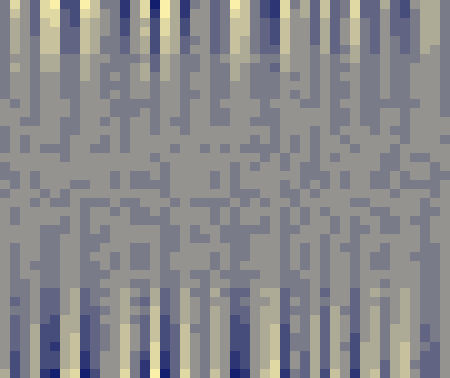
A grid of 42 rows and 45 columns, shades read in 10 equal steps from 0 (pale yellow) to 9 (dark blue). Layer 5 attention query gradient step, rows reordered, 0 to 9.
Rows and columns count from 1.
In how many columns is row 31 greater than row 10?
17
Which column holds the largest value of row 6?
16
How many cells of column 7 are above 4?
20
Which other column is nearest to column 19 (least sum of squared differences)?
13
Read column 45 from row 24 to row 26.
4 4 4
